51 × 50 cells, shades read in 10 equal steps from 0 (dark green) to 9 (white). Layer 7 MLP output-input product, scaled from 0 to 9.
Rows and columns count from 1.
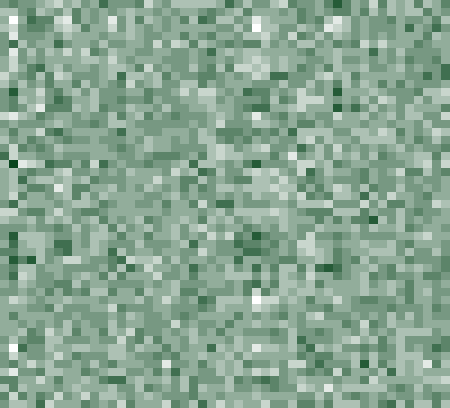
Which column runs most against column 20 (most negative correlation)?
47
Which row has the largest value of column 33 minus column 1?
20
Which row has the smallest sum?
34
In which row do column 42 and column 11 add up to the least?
7
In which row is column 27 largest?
9
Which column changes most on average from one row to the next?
2
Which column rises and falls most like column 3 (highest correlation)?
35
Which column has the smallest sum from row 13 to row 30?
14
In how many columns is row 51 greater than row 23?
24
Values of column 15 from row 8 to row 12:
4 5 6 7 5
